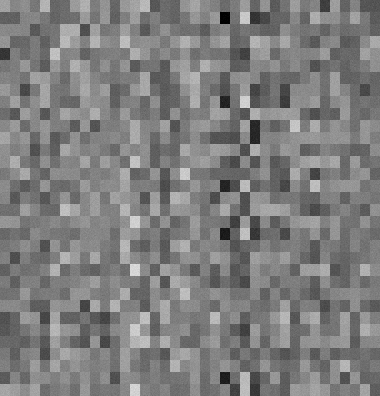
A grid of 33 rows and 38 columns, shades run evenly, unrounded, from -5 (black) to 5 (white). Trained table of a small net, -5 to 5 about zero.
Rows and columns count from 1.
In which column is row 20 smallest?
23
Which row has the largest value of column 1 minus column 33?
1
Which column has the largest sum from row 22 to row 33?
14
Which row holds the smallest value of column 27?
2
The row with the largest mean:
4
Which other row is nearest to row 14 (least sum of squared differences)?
19
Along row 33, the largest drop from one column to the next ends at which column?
26
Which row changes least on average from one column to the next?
25
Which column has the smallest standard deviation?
21
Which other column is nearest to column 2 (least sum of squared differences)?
31
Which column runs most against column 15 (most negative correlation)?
16
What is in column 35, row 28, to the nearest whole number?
1
